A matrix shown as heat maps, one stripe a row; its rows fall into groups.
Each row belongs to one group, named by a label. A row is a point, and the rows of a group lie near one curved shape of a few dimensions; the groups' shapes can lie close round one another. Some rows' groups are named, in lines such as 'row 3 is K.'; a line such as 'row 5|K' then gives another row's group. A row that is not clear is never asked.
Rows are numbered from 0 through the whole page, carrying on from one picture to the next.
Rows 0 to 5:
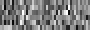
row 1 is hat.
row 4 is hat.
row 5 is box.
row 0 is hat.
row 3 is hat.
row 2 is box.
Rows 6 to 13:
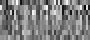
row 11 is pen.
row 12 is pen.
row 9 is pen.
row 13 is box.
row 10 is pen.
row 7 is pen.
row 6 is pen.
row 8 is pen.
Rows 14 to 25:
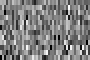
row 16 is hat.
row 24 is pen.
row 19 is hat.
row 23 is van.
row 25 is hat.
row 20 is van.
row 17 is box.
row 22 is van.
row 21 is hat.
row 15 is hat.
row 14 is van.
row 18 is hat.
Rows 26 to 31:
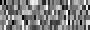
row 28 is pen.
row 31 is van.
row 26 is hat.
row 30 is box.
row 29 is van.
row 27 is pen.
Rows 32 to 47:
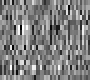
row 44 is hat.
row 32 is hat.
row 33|box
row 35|pen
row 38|box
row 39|van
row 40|van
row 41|hat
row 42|pen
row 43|box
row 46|hat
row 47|van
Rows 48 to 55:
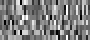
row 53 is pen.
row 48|box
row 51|van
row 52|hat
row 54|box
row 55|van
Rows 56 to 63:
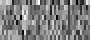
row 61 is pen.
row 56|box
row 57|van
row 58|van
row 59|box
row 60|pen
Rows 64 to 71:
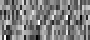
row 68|box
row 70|pen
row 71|van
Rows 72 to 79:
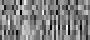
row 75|van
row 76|van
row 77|van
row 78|pen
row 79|hat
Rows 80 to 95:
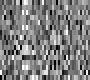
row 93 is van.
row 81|pen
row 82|van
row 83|hat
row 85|van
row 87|hat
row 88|pen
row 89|box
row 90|pen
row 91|van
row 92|hat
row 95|hat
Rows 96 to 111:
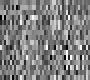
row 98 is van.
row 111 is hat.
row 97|pen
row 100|hat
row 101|pen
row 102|pen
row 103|box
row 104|hat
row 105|pen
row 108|hat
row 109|van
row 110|box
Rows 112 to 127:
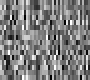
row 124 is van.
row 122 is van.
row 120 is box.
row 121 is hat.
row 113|van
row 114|hat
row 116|van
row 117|van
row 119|pen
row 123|hat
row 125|pen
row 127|van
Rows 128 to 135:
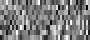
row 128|box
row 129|van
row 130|box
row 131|hat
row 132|van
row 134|pen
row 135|pen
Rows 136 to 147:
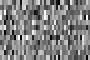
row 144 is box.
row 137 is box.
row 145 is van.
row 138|van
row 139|pen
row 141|van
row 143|box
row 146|hat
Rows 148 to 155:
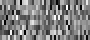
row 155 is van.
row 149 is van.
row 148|box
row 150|pen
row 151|pen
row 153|box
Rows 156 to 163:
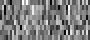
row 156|van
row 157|hat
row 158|hat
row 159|hat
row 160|pen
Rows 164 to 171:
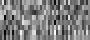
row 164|hat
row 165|box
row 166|van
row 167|hat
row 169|pen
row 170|hat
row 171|hat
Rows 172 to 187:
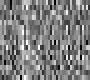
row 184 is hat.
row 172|pen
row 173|van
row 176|box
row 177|van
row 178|van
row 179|hat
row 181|box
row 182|pen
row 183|van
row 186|hat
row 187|box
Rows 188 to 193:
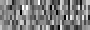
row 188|box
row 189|van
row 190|box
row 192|hat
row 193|box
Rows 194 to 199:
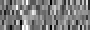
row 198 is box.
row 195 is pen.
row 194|van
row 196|hat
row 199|van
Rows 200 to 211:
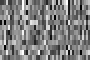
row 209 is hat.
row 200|box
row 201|van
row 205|van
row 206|van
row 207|van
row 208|van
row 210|box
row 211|pen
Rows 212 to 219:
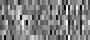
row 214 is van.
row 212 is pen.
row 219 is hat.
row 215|box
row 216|box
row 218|van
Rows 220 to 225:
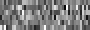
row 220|pen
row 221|van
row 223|hat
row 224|pen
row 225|van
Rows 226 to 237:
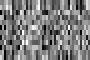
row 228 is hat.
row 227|box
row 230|box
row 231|hat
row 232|box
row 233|hat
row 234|van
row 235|hat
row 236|hat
